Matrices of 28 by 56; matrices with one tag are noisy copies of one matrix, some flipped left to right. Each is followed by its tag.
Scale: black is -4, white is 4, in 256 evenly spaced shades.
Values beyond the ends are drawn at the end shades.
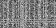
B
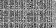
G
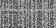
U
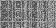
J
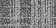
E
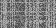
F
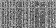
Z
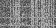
E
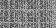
G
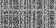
U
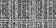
B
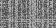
B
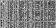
J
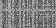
U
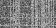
E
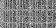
G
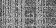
E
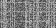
F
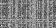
B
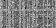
U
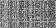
J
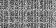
G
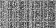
J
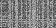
B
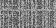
U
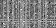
B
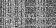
E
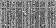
Z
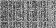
J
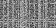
B
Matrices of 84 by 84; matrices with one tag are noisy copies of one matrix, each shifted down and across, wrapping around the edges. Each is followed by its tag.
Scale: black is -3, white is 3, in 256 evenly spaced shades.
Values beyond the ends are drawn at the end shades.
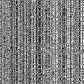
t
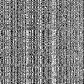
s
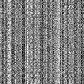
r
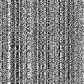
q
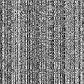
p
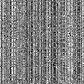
t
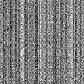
r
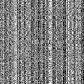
r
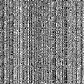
p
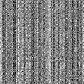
r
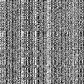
s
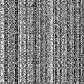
r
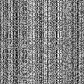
t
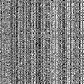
t
